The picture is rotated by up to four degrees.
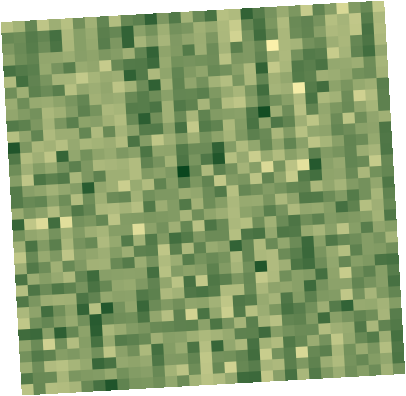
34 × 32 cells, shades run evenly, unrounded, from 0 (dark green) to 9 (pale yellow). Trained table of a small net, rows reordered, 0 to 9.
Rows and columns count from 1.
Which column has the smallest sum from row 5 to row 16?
15
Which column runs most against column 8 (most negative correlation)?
17
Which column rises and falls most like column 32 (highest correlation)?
29
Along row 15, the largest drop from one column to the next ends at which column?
26
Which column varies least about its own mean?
14
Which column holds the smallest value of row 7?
13
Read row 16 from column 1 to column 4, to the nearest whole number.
3 5 5 6
